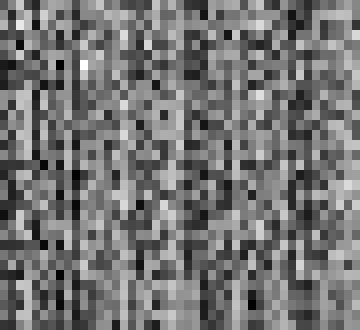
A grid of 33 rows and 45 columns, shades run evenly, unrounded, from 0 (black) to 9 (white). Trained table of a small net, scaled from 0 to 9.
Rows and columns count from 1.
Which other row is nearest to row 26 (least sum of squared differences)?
19
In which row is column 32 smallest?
31
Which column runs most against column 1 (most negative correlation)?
45
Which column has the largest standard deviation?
3
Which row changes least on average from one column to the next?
33
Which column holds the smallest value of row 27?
18
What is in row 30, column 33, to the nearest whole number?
3
